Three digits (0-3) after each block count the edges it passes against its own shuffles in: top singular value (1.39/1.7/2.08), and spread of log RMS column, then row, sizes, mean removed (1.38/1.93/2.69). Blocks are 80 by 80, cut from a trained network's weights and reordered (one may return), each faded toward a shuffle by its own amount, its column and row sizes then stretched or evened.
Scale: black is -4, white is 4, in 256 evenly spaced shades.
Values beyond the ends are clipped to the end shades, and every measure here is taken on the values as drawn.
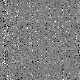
0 3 1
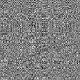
3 2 2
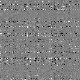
1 2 3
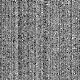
3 1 1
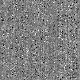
0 2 0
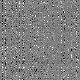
1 3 1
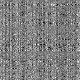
3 0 3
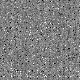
0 1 1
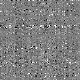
1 1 3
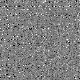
0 1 2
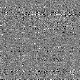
1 2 3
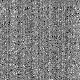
2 0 1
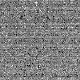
2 1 1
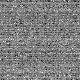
2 0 1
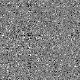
0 2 2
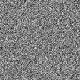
2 0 0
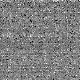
1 1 1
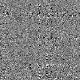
1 2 2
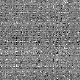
2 2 2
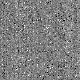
0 1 1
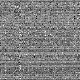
3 2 0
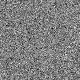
0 0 0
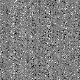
0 2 0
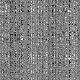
3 3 2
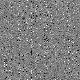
0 2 0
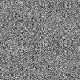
2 0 2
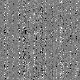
0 3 1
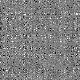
0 2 2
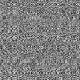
3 0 3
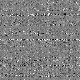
1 0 3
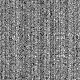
3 0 1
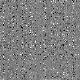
0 3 2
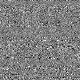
0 0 3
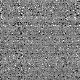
1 1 1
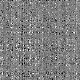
2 2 2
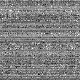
3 0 2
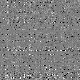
0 1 3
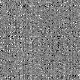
1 1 2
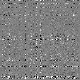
1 2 3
